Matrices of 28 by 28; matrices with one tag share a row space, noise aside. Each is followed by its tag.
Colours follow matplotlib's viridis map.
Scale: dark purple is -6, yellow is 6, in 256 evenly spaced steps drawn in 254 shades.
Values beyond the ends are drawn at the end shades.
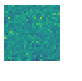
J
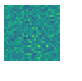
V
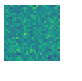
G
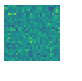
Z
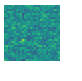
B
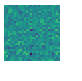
Z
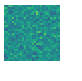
J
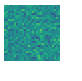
J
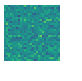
G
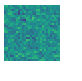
B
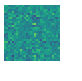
J
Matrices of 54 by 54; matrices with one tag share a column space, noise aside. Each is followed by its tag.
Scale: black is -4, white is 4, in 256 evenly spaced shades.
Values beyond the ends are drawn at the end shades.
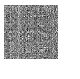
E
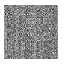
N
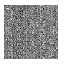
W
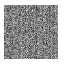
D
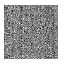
D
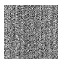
W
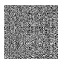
D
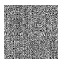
N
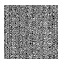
D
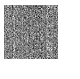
E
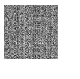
D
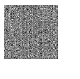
W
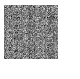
E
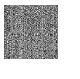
N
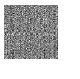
N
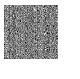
E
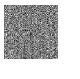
N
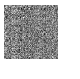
E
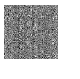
D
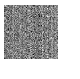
E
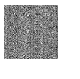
D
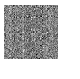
E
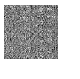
E
